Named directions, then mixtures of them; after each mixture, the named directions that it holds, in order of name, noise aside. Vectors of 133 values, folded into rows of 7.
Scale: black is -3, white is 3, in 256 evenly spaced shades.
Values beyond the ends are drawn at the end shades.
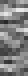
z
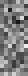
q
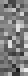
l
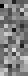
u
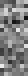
l, q, z.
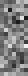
q.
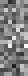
l, q.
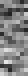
u, z.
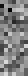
q, u.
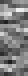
z.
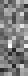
l, q, u.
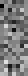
q, u.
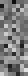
l, u.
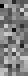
u.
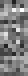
l, u, z.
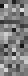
u, z.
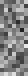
q.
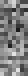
l, z.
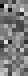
l, q, u.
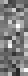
l.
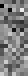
q, u.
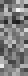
q, z.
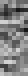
z.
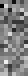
q, u.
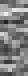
z.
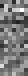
q, u, z.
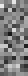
l, q, u.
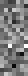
l, q.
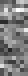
q, z.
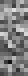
l, z.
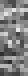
l, z.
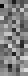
l, u.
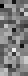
u.
